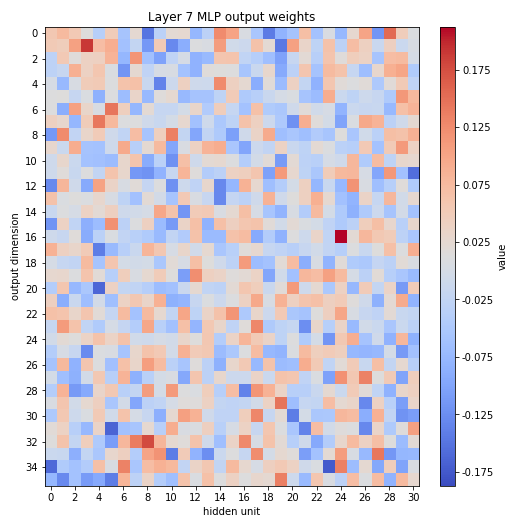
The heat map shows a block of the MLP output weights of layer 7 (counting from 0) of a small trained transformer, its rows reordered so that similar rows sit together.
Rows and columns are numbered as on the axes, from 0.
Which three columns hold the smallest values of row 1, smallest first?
19, 10, 8
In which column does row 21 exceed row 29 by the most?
29
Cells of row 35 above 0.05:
8
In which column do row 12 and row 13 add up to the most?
4
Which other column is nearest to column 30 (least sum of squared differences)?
18
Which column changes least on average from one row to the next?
22
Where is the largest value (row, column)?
16, 24
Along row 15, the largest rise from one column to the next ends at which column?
5
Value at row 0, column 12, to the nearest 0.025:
-0.075
